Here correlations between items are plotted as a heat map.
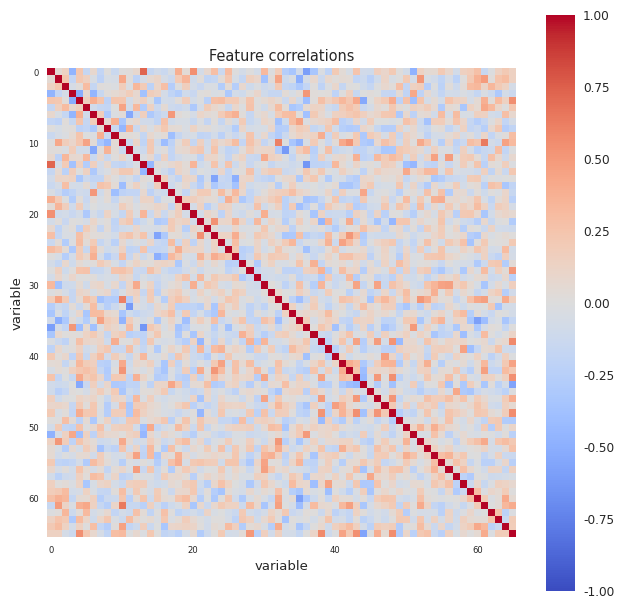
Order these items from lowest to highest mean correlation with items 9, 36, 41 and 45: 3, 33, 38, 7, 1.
1, 33, 7, 3, 38
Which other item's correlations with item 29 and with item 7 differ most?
35
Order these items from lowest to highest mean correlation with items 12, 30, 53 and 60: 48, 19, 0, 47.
19, 47, 0, 48
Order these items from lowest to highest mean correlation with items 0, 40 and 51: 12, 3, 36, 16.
36, 3, 16, 12
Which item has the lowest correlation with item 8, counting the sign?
10
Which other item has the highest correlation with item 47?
40
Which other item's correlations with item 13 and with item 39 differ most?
0
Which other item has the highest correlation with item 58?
39
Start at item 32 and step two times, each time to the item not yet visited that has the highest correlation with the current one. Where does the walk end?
61
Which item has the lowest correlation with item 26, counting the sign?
15
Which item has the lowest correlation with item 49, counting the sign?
38
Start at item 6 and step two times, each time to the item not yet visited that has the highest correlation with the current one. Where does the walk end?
44
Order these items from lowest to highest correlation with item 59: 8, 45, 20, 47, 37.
45, 8, 37, 47, 20
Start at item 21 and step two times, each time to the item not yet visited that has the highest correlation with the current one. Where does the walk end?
42
